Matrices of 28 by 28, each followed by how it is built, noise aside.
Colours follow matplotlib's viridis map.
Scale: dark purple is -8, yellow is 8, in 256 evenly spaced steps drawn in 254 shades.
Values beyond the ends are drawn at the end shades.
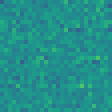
uneven rows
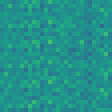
repeating rows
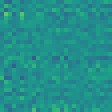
low rank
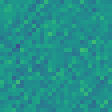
Hankel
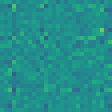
low rank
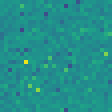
sparse
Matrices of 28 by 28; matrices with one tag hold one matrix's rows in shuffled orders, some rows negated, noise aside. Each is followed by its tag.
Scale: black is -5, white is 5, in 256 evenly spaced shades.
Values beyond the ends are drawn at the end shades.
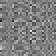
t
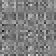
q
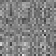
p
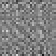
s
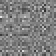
p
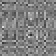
q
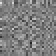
t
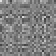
p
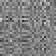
p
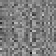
t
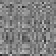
p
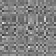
q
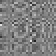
t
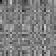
p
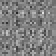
s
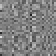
t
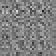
s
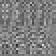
s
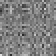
p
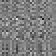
s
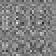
s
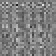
s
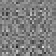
s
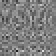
s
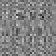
s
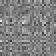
p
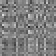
q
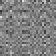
p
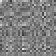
p
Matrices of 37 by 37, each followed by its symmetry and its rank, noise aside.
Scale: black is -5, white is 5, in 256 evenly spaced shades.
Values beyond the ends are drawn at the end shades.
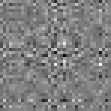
no symmetry, rank three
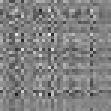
no symmetry, rank three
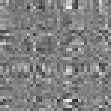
no symmetry, rank four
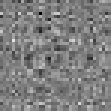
no symmetry, rank four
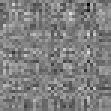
no symmetry, rank five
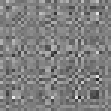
symmetric, rank three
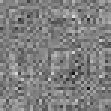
symmetric, rank five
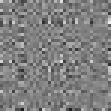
no symmetry, rank three
